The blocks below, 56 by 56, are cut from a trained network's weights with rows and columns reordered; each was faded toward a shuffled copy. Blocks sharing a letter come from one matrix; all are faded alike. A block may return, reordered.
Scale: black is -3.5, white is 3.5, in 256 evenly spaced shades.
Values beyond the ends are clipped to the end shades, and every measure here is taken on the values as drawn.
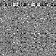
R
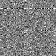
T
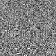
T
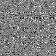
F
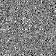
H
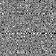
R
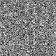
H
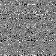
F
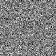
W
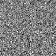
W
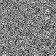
W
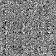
H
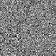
W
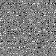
F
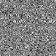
T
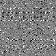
F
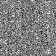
H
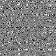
F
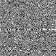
R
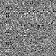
T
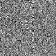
W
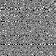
R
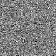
W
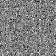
H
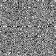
T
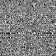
T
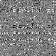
F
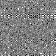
R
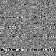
R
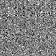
H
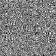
W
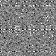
R
